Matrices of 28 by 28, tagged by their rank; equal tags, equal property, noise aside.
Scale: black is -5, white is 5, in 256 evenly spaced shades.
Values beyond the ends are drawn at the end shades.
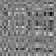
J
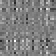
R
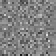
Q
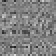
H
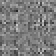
H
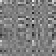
J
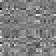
R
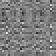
R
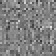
Q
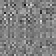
H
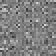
Q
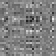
J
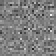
H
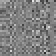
R
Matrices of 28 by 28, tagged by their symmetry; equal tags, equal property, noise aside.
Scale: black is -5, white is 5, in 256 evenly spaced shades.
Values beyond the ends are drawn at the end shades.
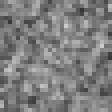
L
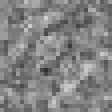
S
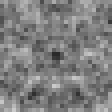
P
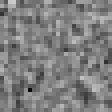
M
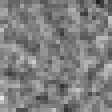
M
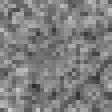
S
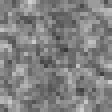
L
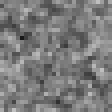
L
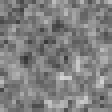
S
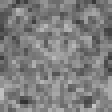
P
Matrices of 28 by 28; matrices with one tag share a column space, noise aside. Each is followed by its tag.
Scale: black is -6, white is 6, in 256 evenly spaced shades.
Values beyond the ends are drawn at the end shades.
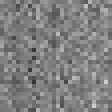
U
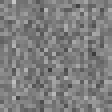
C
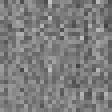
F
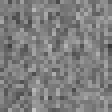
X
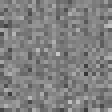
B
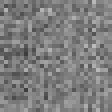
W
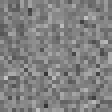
B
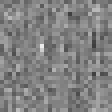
X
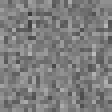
F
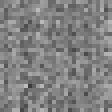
C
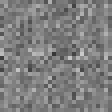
W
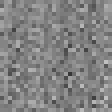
B
